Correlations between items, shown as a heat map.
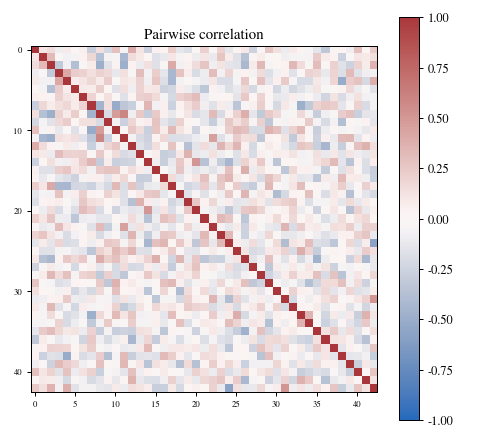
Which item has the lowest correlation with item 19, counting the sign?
12
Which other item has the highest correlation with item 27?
20
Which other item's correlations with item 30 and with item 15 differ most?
18
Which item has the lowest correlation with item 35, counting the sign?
26
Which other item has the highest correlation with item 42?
31
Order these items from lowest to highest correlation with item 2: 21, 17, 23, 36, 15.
15, 36, 23, 21, 17
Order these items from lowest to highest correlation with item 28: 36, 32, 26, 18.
36, 26, 18, 32
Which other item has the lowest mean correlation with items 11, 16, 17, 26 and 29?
35
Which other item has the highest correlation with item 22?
11
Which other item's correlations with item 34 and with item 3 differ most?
4
